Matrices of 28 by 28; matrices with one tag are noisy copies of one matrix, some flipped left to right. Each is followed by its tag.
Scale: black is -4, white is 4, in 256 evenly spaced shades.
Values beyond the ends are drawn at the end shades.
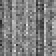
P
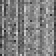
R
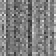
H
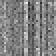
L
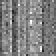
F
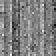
P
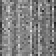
R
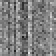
L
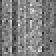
F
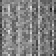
R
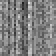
L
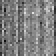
R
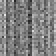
H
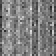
R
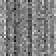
H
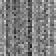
H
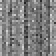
H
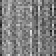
R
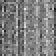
R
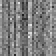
L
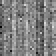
P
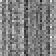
H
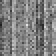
P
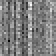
L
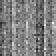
P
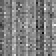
P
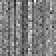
L
